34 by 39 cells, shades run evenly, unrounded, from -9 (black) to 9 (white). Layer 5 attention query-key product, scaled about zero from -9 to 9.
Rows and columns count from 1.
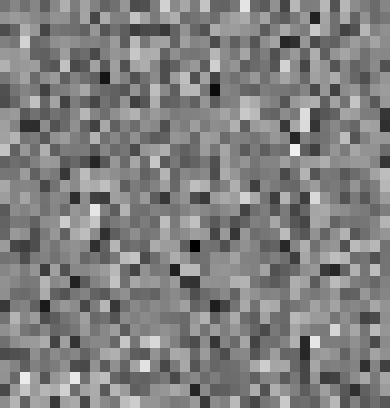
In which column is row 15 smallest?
7
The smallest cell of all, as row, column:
21, 20
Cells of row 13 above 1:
13
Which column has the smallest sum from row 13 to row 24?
28
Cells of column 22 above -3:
26
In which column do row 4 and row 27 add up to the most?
3
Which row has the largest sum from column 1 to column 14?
33
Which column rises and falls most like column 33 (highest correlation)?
18
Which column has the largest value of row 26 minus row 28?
27
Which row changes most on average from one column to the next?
29
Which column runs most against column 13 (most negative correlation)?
38
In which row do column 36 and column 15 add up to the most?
31
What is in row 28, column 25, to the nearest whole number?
0
